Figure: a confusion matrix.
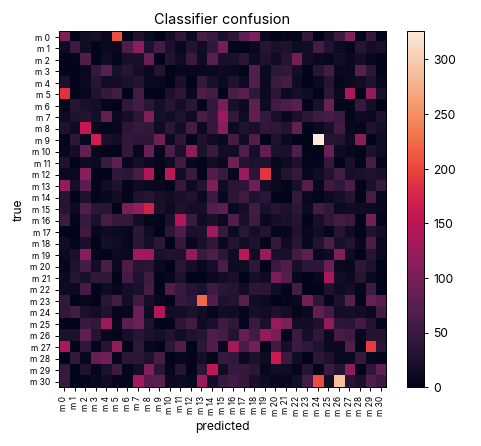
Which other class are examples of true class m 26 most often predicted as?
m 19
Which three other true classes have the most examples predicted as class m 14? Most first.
m 29, m 17, m 13
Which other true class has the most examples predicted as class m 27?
m 5
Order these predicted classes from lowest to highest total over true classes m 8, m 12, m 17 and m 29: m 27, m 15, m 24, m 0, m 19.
m 24, m 0, m 27, m 15, m 19
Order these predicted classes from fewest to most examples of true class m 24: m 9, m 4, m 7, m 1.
m 4, m 1, m 7, m 9
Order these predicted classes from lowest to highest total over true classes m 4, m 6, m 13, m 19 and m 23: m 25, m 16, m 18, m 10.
m 10, m 16, m 25, m 18
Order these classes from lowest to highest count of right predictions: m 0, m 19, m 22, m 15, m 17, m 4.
m 4, m 17, m 22, m 15, m 0, m 19
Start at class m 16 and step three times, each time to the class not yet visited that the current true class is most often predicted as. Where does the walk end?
m 0
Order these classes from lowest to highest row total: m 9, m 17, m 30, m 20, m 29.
m 17, m 20, m 29, m 9, m 30
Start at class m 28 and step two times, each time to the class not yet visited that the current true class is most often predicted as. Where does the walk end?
m 25
